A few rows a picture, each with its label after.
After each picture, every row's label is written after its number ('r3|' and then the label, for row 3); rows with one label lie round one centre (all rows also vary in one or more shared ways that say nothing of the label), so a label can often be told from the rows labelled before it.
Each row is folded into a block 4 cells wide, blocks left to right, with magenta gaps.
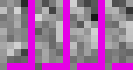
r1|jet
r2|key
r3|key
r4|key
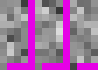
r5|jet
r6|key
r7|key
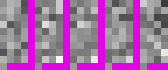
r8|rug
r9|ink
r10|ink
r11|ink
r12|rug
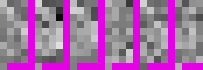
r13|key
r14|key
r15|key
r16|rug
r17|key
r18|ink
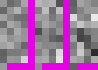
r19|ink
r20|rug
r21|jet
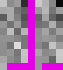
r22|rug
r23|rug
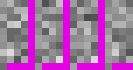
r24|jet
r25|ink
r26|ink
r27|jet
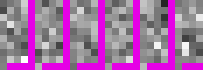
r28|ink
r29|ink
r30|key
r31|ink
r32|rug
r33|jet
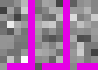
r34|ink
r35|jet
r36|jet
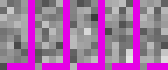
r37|key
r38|ink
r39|ink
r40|rug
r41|rug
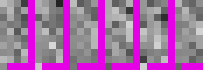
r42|rug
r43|rug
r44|key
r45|key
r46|ink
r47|key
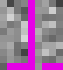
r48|key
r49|jet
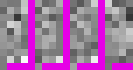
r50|ink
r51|ink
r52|ink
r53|key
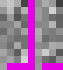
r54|rug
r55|jet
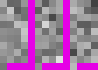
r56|key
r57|ink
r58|rug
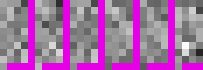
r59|rug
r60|rug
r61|rug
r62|key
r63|key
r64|jet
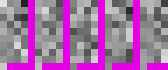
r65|rug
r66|rug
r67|rug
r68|key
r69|rug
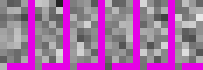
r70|ink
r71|rug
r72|jet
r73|key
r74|key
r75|jet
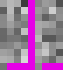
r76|rug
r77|jet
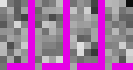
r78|key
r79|ink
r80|jet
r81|rug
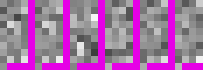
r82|ink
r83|ink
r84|jet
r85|ink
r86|ink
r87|ink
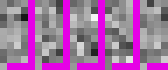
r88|ink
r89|jet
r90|jet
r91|ink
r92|ink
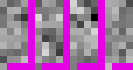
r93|ink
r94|jet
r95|key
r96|rug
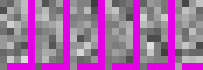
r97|ink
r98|key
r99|jet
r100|key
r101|jet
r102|ink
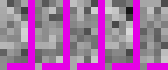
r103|key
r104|ink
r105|rug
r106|key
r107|rug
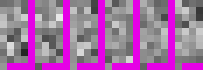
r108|jet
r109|jet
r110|jet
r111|ink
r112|key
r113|key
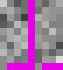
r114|key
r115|ink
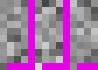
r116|jet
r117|ink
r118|key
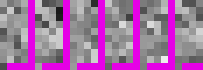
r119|key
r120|key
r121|rug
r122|key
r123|ink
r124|key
